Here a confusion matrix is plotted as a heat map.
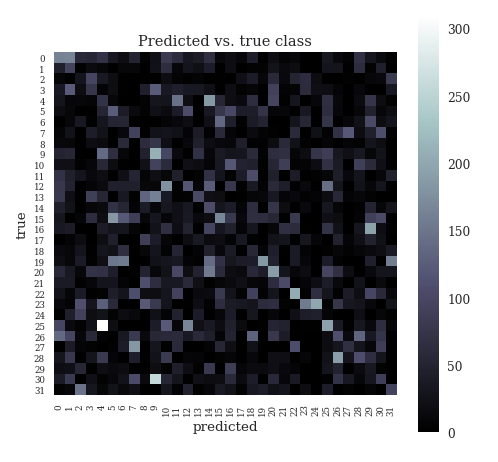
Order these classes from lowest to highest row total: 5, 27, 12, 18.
18, 27, 5, 12
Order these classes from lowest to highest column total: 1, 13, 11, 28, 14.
13, 28, 11, 1, 14
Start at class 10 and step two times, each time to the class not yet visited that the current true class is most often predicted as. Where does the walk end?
29
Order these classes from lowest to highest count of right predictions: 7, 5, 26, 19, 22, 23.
7, 26, 5, 23, 19, 22
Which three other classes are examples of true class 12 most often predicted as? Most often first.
10, 25, 14
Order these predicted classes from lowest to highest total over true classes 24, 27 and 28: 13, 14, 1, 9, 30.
14, 13, 9, 30, 1
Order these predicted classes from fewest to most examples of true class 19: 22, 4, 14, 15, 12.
12, 4, 22, 15, 14
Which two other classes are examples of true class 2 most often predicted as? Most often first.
3, 31
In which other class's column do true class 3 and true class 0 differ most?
9
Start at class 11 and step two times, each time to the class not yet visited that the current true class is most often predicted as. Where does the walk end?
6
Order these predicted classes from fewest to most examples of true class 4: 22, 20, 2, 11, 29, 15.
2, 22, 15, 29, 20, 11
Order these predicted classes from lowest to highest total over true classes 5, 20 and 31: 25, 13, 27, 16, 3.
27, 13, 3, 16, 25
